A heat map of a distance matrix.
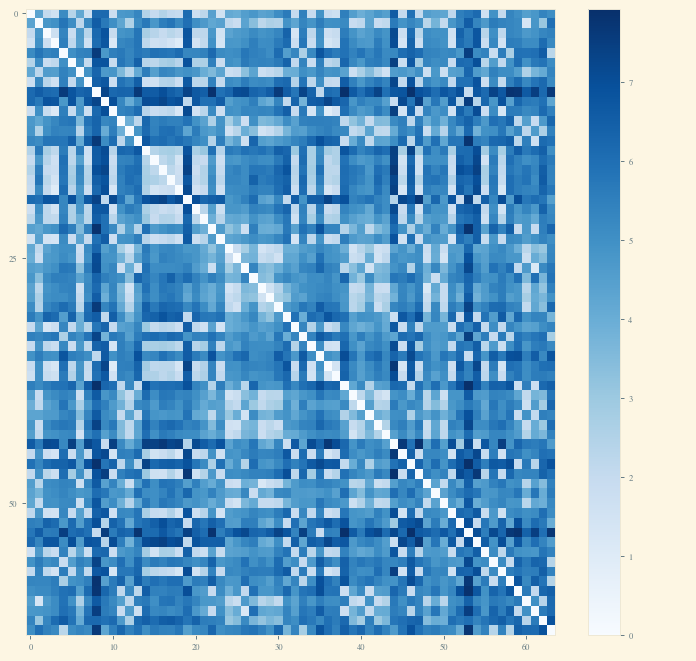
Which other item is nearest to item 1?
60
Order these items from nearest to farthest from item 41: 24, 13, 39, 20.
13, 24, 39, 20
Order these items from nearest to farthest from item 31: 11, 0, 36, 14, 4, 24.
24, 4, 11, 0, 14, 36
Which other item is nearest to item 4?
56
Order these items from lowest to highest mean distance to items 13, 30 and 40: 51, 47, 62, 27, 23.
62, 27, 23, 51, 47
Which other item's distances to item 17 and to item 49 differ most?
27
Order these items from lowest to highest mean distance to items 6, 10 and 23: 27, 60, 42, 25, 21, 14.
21, 14, 25, 60, 42, 27
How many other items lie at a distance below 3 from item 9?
5
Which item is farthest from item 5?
44
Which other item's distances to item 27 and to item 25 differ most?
30
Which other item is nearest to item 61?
26
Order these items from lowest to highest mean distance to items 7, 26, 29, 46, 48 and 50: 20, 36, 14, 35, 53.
20, 36, 14, 35, 53
